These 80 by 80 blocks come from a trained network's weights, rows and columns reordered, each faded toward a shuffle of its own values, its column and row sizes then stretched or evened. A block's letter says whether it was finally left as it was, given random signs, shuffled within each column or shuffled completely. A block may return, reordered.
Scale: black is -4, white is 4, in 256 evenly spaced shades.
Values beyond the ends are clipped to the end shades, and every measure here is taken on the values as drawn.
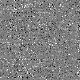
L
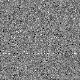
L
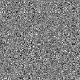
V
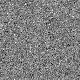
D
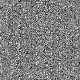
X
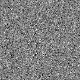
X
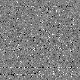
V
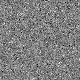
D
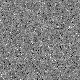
D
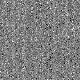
X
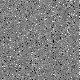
X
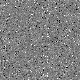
X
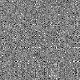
V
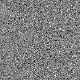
X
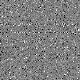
V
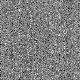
X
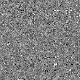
L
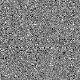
L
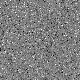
D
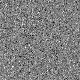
D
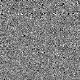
L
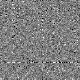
V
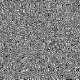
V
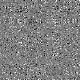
V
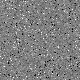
D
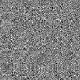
V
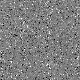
X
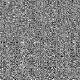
V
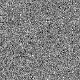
X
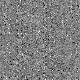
X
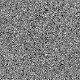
L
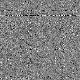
L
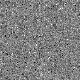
X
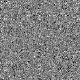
V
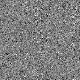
L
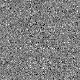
V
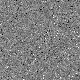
D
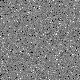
D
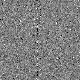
X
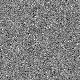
D
